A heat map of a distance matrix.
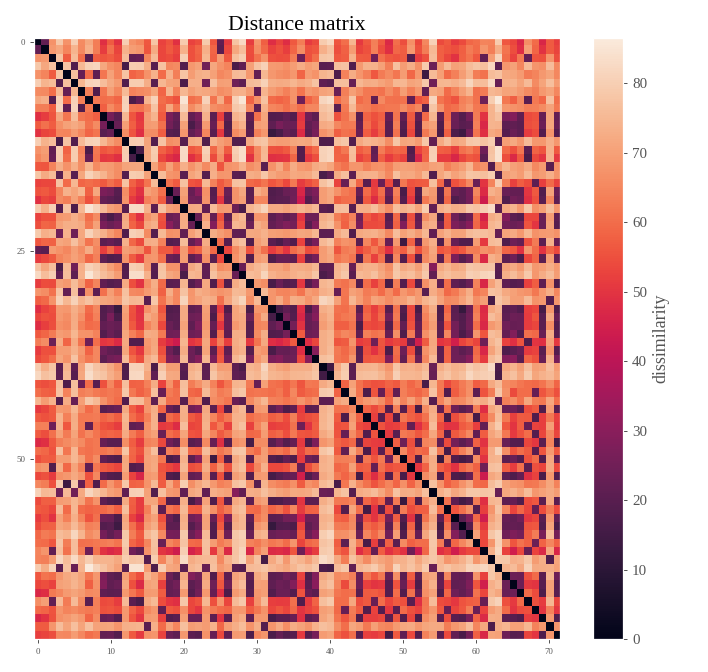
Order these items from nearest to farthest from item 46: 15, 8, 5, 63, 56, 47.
56, 47, 8, 15, 5, 63
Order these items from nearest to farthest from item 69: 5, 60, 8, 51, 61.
61, 51, 60, 8, 5
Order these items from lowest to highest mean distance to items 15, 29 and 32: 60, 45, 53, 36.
36, 45, 60, 53
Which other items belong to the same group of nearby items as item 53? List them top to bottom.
4, 6, 8, 30, 41
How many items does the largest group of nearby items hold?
29
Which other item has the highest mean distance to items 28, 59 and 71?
62
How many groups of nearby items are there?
7
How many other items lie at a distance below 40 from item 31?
3
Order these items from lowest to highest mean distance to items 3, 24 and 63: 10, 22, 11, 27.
27, 11, 10, 22
